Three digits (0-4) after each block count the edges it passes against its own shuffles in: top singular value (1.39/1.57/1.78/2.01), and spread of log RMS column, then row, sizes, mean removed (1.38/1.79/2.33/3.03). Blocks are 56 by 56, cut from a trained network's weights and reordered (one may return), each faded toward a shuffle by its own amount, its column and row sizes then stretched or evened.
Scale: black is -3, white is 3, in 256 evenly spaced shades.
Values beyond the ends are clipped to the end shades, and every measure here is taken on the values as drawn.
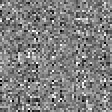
2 3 2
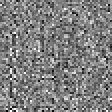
4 2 1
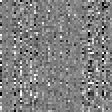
4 4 0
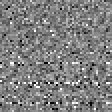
3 0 2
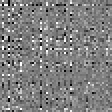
2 4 3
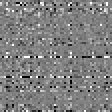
2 2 4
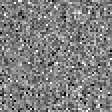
2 0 0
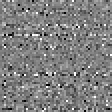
1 1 3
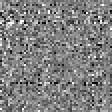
1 2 3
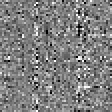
3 3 1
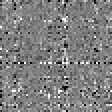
1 3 3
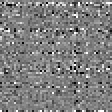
0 2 4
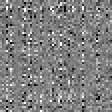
1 4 3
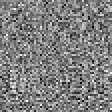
3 0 1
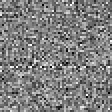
2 0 1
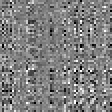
4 4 3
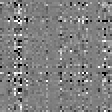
3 4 3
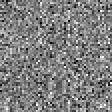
1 2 0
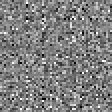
1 2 2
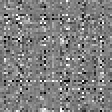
2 4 3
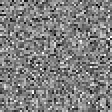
2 0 0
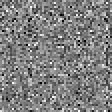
0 2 1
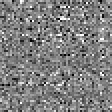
0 2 3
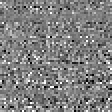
0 0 4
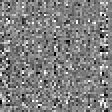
2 4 2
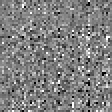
0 3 2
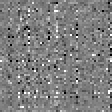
1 3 2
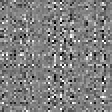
3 4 3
